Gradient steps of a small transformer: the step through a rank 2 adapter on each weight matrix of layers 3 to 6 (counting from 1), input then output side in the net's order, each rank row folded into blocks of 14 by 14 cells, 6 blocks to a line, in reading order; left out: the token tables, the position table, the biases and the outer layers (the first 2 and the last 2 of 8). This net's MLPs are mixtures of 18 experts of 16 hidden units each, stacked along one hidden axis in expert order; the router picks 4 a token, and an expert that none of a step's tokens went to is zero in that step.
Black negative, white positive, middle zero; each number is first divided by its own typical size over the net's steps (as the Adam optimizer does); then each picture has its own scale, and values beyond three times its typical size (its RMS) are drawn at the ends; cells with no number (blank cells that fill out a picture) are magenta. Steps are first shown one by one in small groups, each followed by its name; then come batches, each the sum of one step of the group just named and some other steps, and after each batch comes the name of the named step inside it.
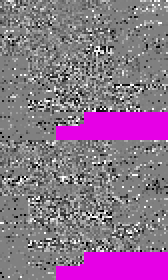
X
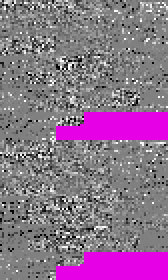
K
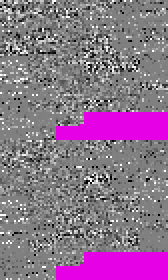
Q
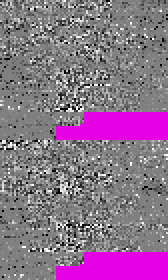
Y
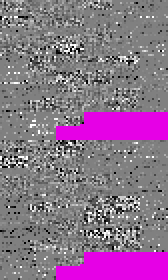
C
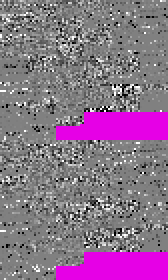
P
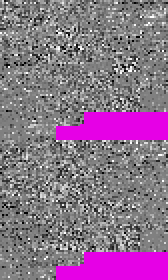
C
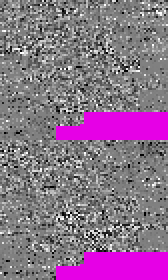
Q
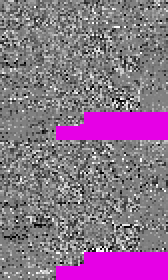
X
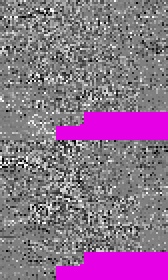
C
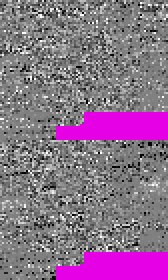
Q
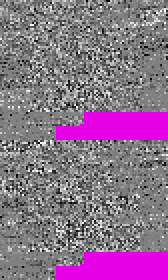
Y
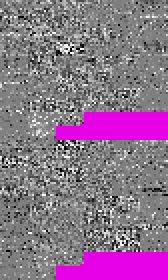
C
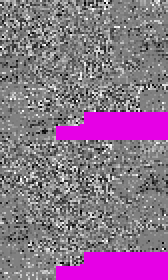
X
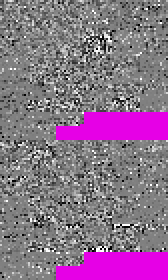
X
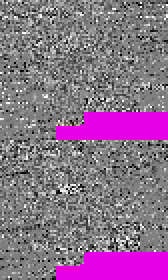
C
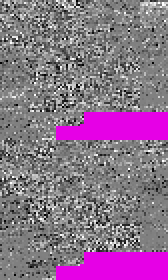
K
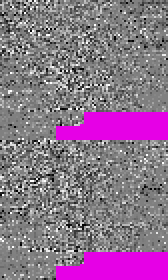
Y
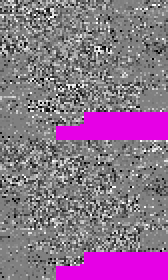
X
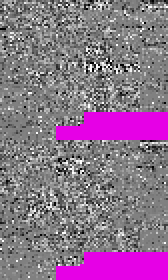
K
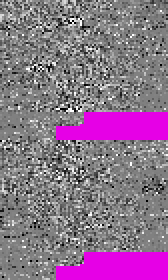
Y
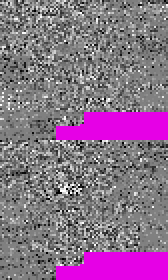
Y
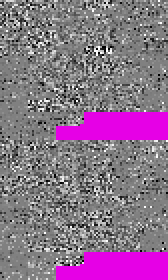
X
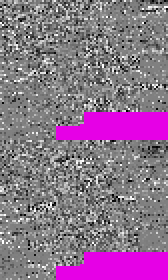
Q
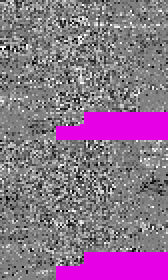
Y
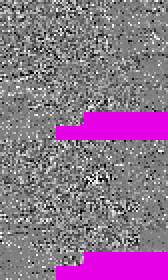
Q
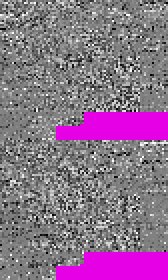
K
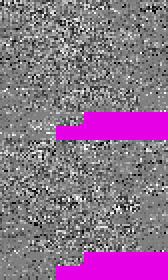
K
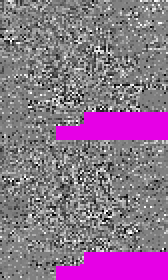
X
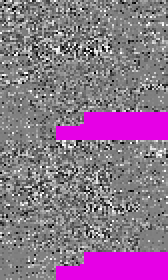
Q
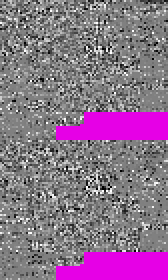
Q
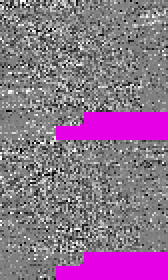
C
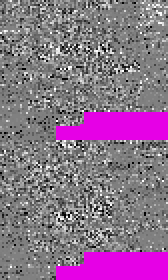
X
